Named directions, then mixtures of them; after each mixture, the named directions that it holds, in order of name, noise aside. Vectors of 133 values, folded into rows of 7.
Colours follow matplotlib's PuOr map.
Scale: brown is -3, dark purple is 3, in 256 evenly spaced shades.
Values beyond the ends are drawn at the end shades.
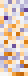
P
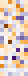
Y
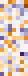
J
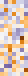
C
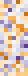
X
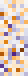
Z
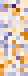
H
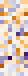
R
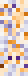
H, R, X.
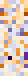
R.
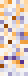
R, Y.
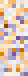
Y, Z.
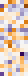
J.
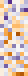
P, X.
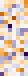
J, R, Z.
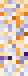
R.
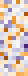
X.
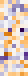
J, P, R.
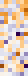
P, R.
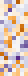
X.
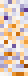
P.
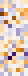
R, Z.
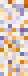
J.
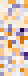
C, J, R.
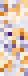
C, H, Z.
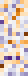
H, R, Y.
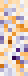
X, Y.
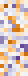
H, X, Y.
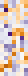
C, H.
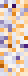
H, J, X.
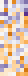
C, P, R.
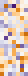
H.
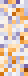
C, H.
